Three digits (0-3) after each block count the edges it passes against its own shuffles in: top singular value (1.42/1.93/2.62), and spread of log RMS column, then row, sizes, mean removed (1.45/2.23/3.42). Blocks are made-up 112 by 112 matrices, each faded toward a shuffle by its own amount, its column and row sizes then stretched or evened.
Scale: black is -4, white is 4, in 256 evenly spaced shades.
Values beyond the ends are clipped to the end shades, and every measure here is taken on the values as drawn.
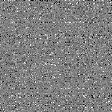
2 1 2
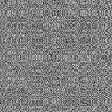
3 2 0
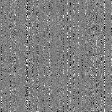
2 3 0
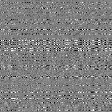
3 1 3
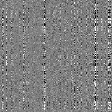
3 3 1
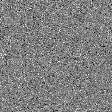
1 0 1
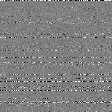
3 0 3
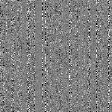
1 3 0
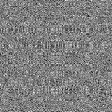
3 0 2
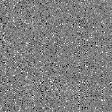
2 2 1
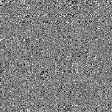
2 1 2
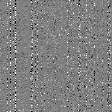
2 3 0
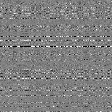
3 0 3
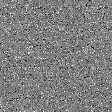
1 0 1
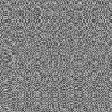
3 1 2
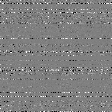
1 1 3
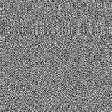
3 0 1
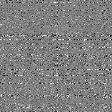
1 1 3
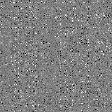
1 2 2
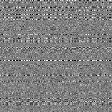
3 0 3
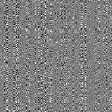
3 3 0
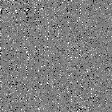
0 2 1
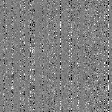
2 3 0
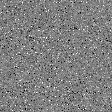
0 0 1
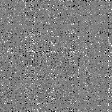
1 2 2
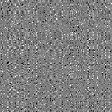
3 2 0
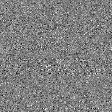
0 0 2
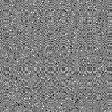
3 0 1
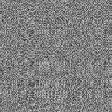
3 0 1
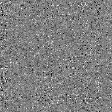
0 2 1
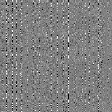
3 3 0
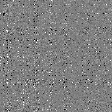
0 2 2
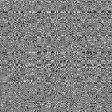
3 0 2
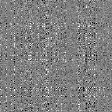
2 3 2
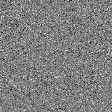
0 0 1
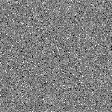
1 1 0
